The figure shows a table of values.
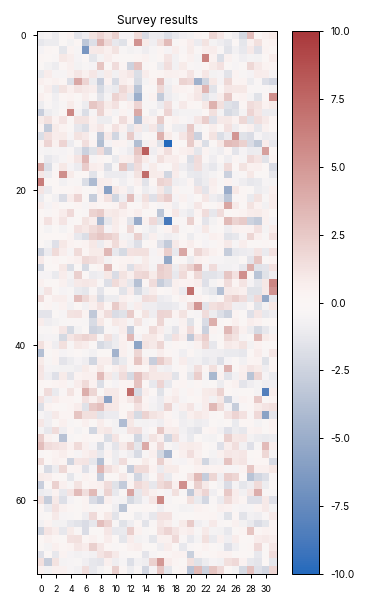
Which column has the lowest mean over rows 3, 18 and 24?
17
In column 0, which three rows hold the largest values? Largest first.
19, 17, 53
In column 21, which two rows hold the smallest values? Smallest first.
6, 13
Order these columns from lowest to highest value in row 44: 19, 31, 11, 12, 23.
23, 12, 31, 19, 11
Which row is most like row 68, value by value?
60
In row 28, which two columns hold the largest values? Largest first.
19, 9
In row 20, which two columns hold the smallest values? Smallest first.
9, 25
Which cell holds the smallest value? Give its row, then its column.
14, 17
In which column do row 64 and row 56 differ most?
12
